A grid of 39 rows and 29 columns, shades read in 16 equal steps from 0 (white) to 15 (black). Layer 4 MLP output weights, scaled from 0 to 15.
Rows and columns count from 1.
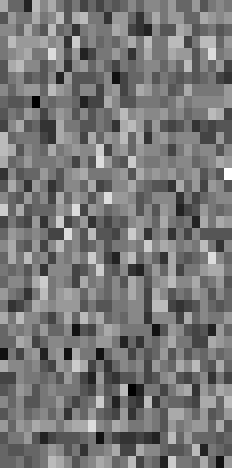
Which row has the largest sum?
37
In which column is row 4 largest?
9
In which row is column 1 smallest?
18
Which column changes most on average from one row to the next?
11
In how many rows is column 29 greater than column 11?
11
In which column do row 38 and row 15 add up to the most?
26
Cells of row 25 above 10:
2
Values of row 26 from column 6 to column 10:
6 7 6 6 6
